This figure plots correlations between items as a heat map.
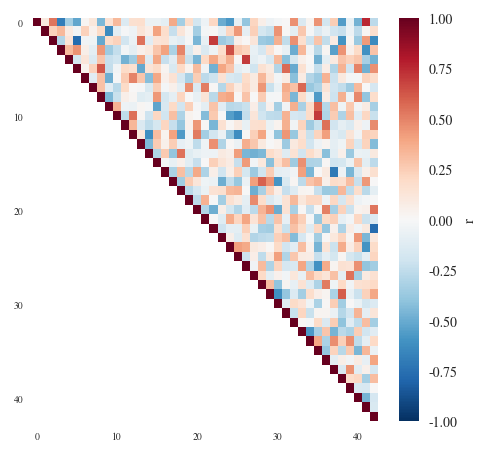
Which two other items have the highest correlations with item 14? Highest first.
18, 25
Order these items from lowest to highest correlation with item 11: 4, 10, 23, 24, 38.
4, 10, 38, 24, 23
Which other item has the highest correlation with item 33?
7
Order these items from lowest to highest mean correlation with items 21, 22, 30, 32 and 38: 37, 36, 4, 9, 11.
11, 36, 9, 37, 4
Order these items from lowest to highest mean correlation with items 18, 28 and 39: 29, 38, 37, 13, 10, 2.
2, 10, 37, 13, 29, 38
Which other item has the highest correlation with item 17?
28
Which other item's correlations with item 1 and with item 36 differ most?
20
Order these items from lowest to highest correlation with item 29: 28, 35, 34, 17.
35, 34, 28, 17
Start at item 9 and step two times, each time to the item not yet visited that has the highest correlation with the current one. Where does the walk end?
10
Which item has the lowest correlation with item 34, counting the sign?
33
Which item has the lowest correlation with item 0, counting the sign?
3
